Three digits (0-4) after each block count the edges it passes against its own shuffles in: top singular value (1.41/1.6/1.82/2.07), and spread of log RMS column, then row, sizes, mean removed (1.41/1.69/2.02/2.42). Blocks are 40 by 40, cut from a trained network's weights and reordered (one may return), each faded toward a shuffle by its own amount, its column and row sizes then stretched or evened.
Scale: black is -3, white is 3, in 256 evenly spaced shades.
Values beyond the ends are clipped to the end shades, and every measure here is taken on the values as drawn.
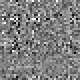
0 2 3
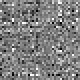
3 4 2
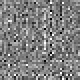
3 4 1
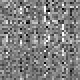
2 4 1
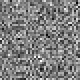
4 0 0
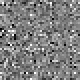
0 2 3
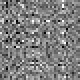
3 3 2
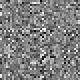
3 3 1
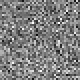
2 1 0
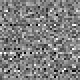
2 0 3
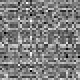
4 0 1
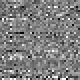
2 0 4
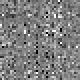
0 4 3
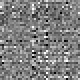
2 3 2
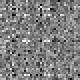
2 1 3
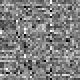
2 2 0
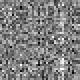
3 1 2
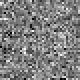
1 1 2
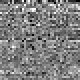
3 1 3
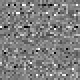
1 0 3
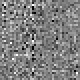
1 4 0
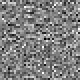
3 1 0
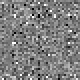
0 2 2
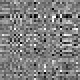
4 4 3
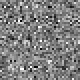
1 0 3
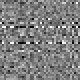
4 0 4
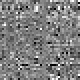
3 4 3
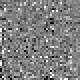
0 4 3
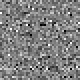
0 0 2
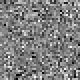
0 1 1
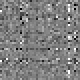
2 3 3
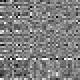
4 3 3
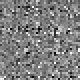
0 3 3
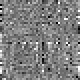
2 3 1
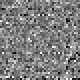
0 0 3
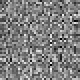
4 2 2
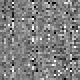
1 4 0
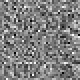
3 1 2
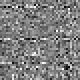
3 2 3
